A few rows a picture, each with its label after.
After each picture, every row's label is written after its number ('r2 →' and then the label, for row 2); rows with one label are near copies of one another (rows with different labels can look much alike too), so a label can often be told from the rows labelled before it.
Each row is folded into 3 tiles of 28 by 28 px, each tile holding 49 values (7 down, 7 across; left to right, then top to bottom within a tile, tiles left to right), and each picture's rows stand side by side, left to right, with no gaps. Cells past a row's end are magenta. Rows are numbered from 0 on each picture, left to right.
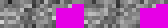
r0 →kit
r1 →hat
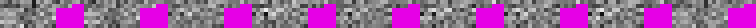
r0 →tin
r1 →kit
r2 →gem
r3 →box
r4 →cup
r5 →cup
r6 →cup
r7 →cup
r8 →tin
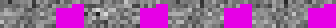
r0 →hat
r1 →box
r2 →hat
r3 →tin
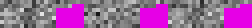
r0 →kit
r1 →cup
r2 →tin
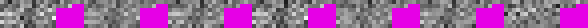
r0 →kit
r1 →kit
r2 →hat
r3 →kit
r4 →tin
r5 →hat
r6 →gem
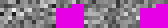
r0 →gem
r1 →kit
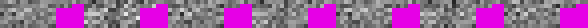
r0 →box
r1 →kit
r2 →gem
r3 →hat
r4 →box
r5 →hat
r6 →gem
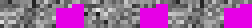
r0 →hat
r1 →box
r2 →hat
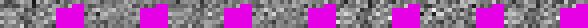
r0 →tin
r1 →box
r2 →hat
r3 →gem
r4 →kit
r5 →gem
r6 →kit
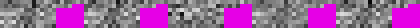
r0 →hat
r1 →kit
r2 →box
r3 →hat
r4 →hat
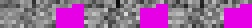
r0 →tin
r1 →tin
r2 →tin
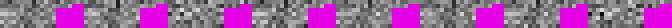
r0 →hat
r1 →tin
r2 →gem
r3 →hat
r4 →hat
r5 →tin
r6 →hat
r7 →box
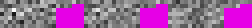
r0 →gem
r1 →cup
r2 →kit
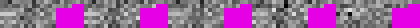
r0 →hat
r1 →kit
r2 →hat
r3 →tin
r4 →box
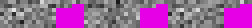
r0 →gem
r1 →tin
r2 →cup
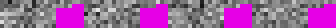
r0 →hat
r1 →cup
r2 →tin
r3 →box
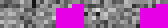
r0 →tin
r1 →box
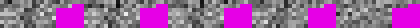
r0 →kit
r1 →tin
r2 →tin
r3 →hat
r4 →gem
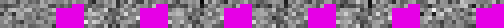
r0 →box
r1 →kit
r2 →tin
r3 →tin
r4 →tin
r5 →gem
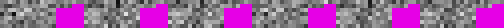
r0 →box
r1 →tin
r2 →hat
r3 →cup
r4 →tin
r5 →kit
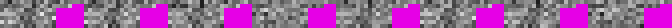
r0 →kit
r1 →kit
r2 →tin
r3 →box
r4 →hat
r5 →kit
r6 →hat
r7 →box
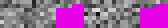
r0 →tin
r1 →cup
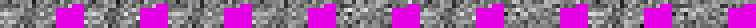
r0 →hat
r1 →kit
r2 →hat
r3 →hat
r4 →cup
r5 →kit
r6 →gem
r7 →hat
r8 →box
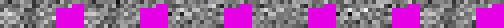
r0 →kit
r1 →hat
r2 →gem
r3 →gem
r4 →gem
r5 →kit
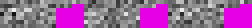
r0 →box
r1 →kit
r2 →gem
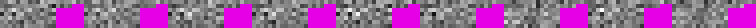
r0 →gem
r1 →cup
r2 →box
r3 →box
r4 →gem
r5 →box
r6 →hat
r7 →cup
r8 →kit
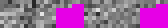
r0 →hat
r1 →cup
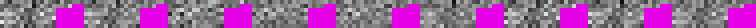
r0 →kit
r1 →hat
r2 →cup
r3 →gem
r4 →gem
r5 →tin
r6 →kit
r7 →hat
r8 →kit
